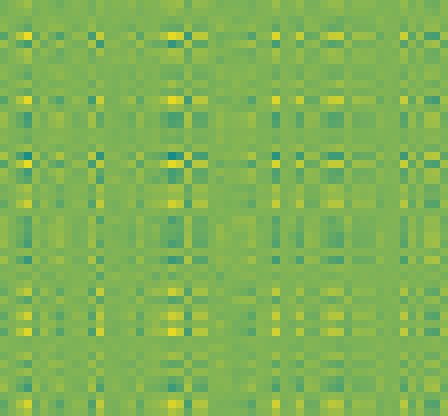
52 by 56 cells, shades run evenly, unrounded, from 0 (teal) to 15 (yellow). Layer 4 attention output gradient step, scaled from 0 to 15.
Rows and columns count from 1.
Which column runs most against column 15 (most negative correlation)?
20
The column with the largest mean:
13
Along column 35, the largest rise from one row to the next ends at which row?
21
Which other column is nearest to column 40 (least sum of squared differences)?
39
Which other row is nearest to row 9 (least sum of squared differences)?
18
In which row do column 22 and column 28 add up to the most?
42
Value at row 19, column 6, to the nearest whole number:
8
